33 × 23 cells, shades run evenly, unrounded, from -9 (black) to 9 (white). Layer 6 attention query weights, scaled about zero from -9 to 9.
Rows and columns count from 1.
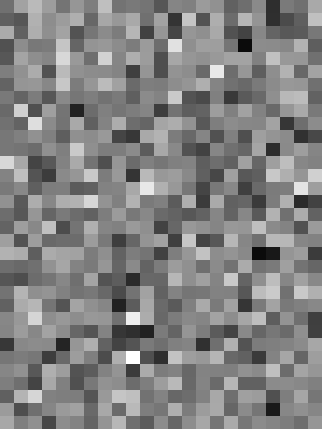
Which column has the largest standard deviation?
10
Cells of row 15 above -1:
17
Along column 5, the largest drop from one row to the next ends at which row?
27
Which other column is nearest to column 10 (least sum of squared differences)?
16
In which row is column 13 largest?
4
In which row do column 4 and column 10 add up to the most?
25
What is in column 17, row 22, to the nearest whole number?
5
